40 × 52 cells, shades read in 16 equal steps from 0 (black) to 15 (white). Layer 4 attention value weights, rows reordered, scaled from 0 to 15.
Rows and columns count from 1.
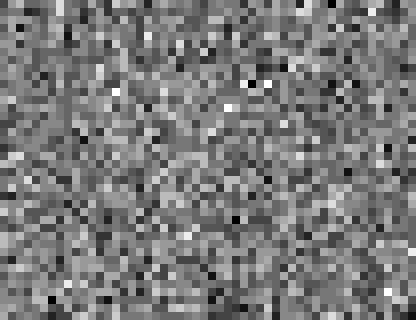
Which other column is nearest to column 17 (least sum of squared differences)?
46
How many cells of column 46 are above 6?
20
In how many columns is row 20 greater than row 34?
23
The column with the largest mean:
15
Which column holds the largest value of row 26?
42
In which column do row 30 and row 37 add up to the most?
24
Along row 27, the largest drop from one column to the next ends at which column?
19
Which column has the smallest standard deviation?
17
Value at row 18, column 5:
8
